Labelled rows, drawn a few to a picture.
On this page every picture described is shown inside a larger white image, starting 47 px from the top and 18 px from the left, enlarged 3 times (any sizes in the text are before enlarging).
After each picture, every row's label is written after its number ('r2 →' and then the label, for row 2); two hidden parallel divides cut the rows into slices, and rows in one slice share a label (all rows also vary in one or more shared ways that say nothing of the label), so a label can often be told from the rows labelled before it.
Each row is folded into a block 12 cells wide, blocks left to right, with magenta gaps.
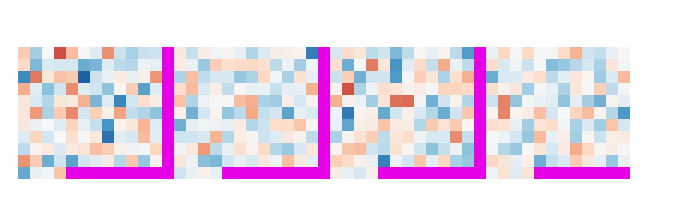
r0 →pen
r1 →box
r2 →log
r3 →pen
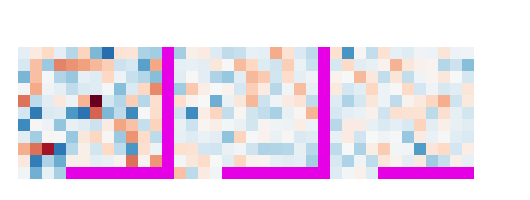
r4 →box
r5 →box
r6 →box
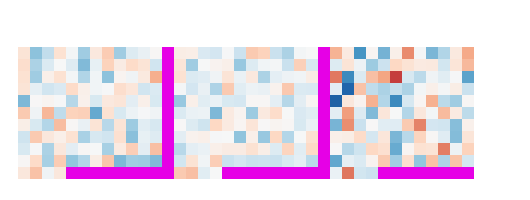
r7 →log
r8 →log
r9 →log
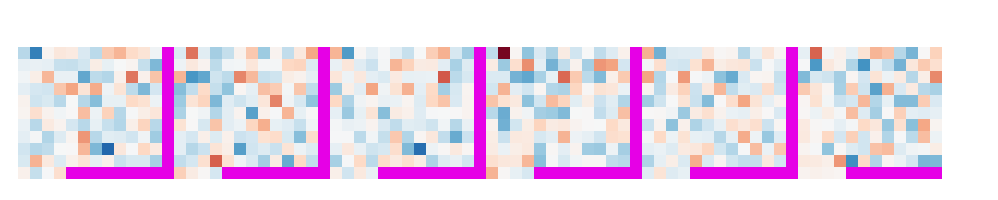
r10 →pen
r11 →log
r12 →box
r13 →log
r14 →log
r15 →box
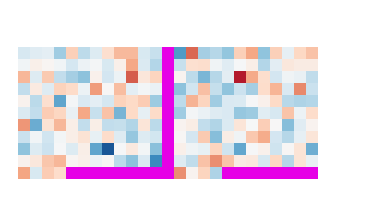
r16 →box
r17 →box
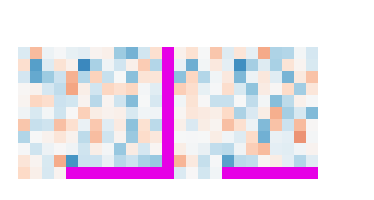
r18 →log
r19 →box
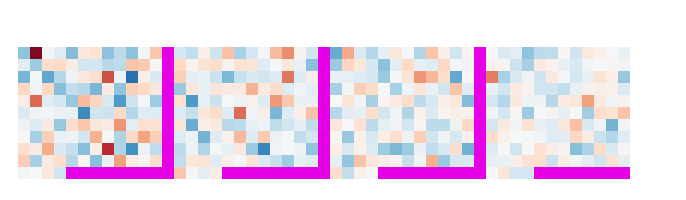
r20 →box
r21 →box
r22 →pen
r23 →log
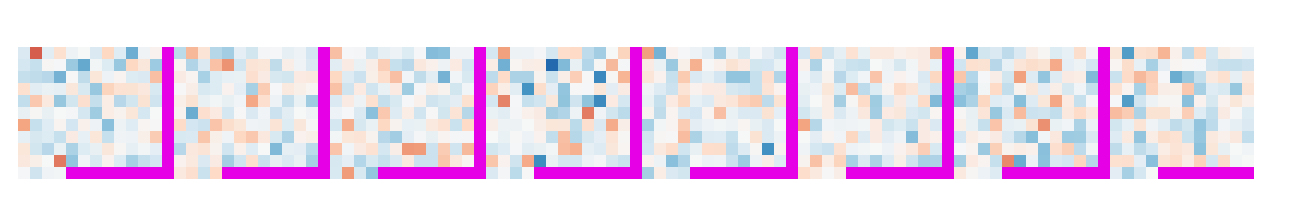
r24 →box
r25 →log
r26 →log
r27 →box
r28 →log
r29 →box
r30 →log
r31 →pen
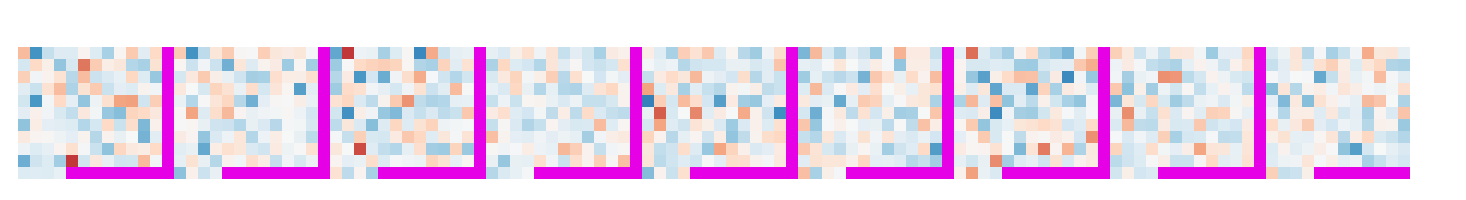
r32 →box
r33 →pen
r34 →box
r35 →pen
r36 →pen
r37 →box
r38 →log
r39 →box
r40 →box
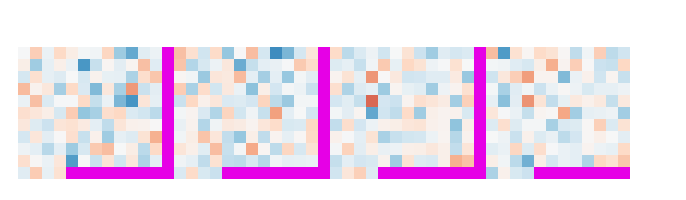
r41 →box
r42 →log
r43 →log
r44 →box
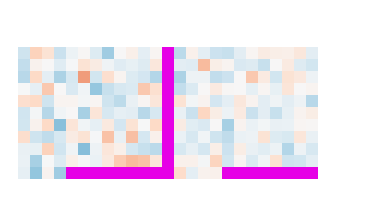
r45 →pen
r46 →box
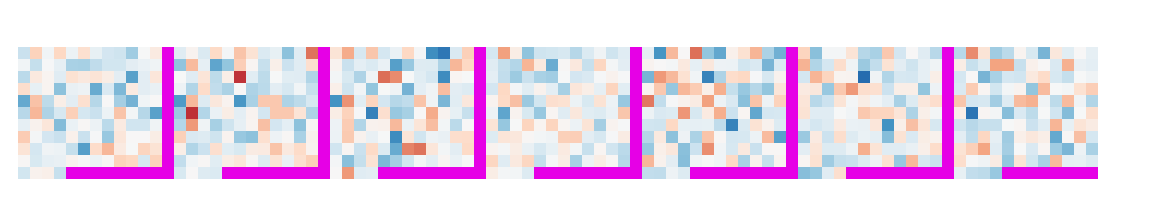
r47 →pen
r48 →pen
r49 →log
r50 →log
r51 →pen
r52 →box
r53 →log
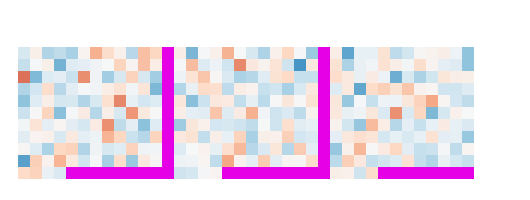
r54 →log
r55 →pen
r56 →log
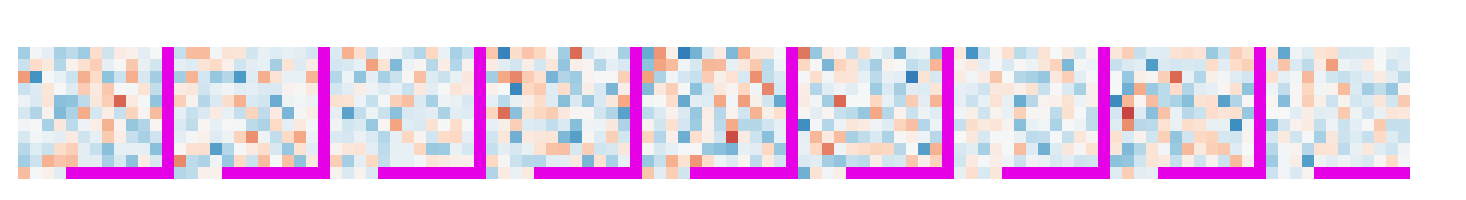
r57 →log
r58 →pen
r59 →box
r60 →pen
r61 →box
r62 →log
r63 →box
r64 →box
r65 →box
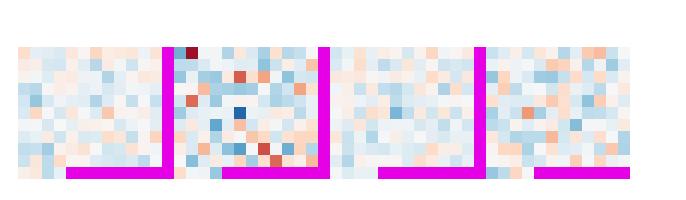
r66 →box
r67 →pen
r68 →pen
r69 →pen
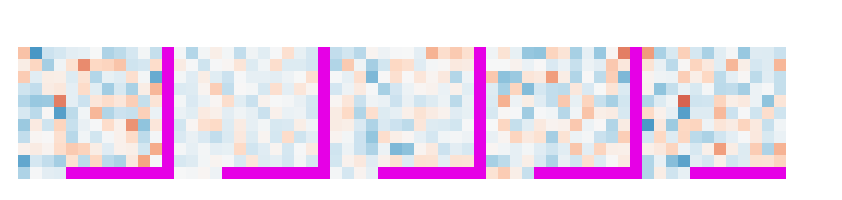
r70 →log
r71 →box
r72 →pen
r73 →log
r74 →log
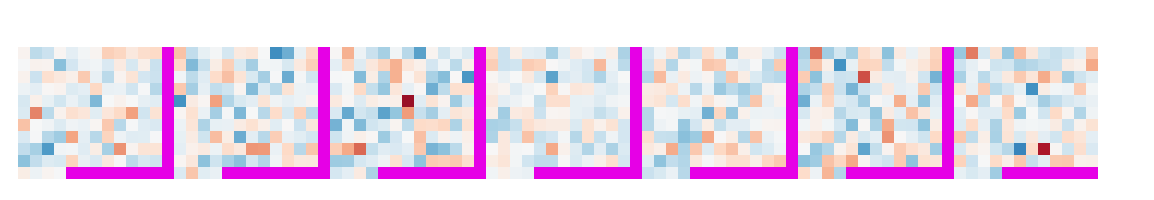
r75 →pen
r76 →log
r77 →log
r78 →log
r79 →pen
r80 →box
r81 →pen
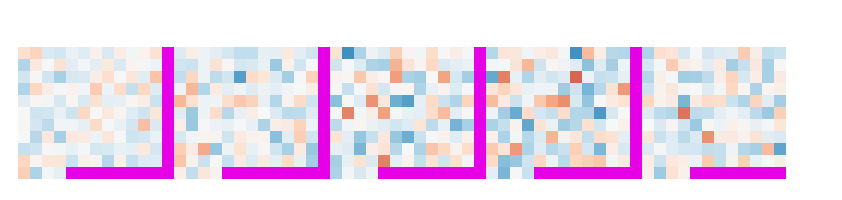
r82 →box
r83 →box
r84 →pen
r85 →pen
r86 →pen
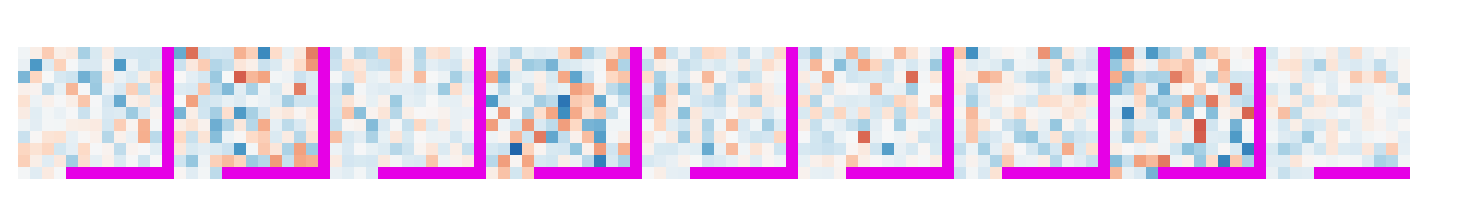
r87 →box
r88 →pen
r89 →pen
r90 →log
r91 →box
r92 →pen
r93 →box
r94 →log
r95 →pen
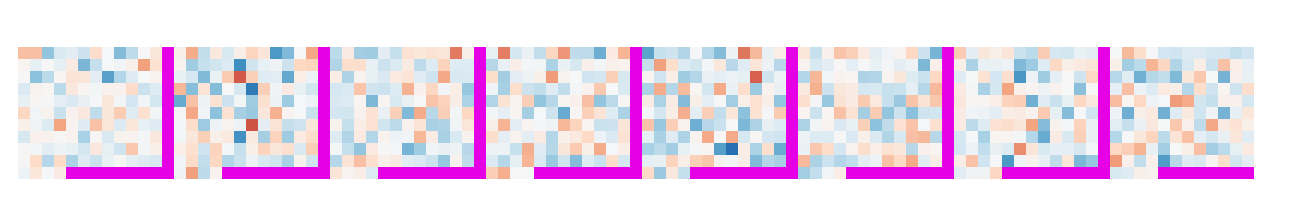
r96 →log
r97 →log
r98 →box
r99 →log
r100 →pen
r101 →pen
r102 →box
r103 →log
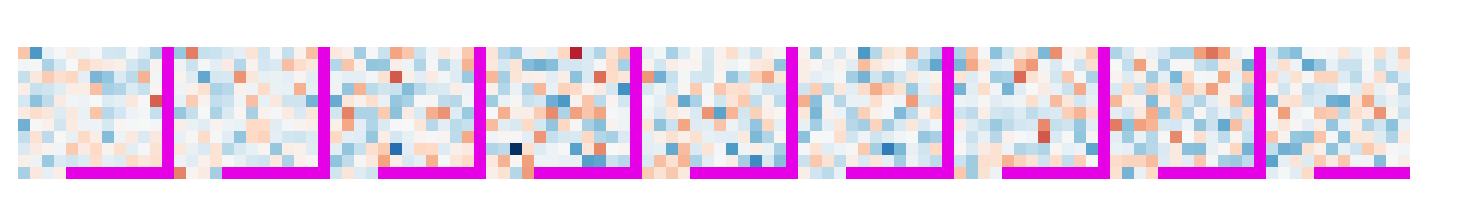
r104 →box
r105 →log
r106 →pen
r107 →box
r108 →log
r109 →log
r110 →box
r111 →pen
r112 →pen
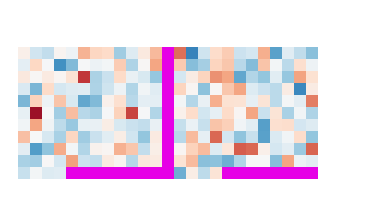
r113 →pen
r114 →log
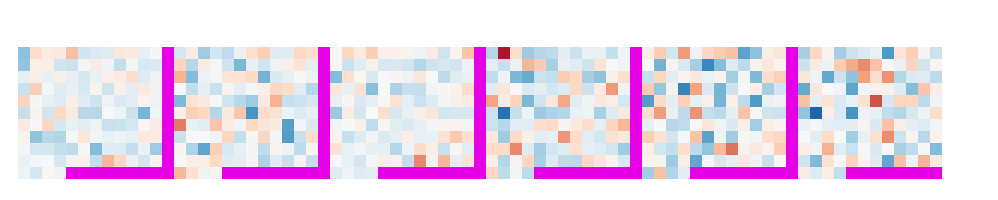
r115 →pen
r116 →log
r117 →pen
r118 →log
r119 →box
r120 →log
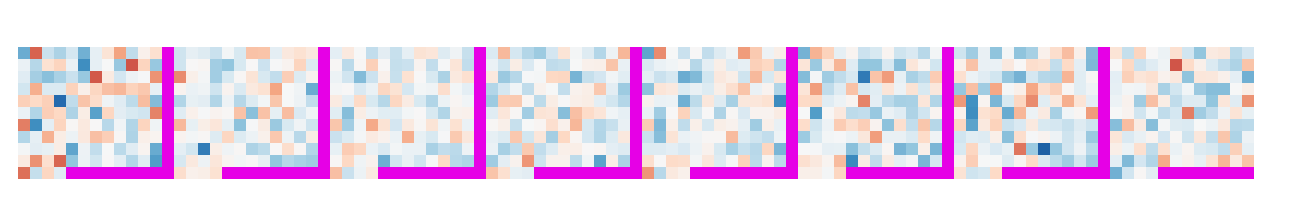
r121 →log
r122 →box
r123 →log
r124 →log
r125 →box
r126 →box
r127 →log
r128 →pen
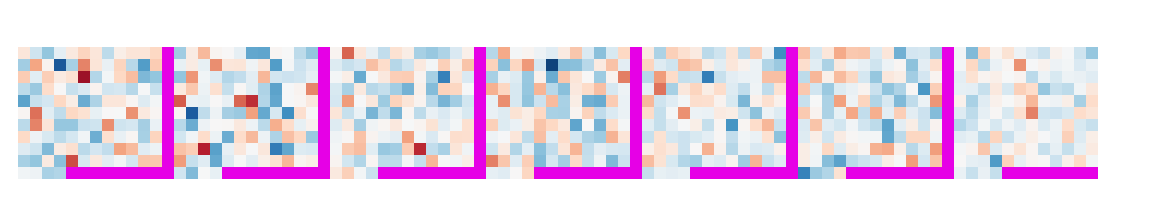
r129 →pen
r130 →box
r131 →log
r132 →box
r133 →box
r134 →pen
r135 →box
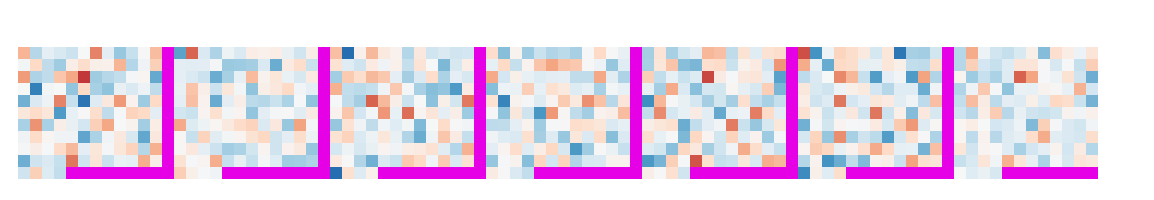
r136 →log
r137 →box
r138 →pen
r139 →log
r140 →pen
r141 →log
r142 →box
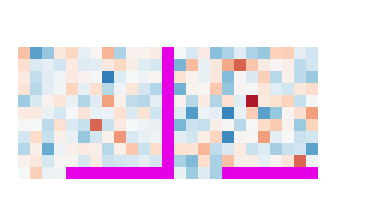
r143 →log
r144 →log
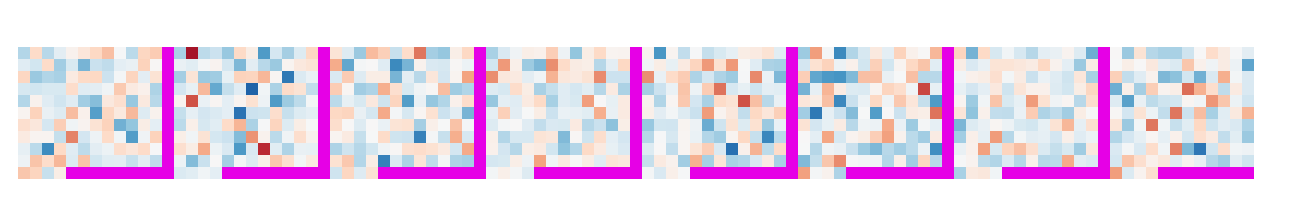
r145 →box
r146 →box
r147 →box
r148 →pen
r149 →log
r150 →log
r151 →log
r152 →log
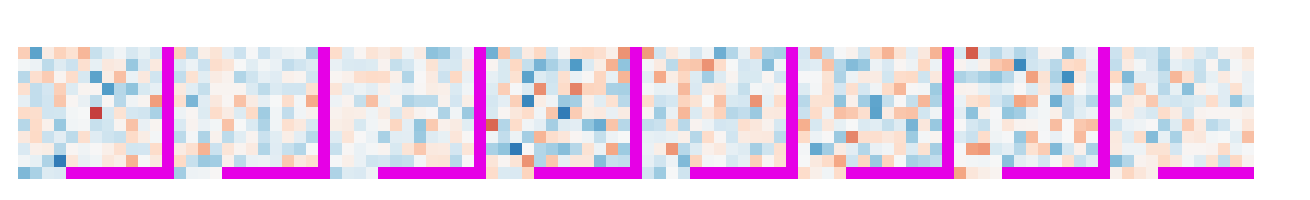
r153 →pen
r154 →box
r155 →box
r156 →pen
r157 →box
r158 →pen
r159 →log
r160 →box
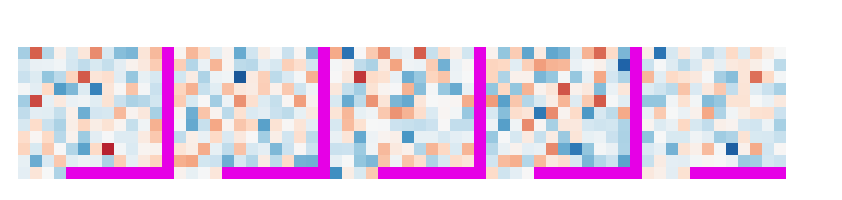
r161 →box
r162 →log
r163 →pen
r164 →log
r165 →box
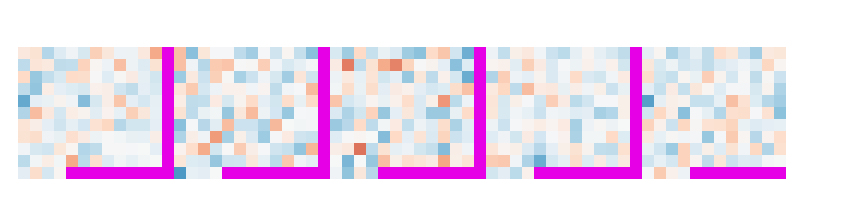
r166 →box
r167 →log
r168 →box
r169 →box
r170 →log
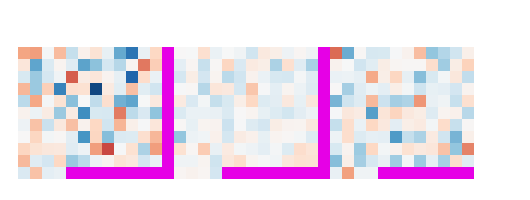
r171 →log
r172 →box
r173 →log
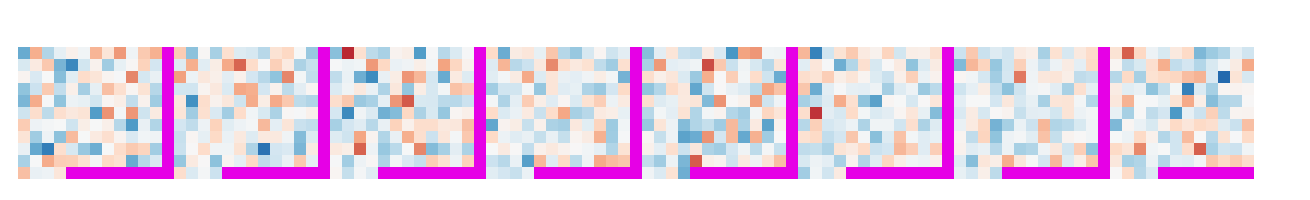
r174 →pen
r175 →log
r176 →log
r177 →box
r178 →pen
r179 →pen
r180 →pen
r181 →log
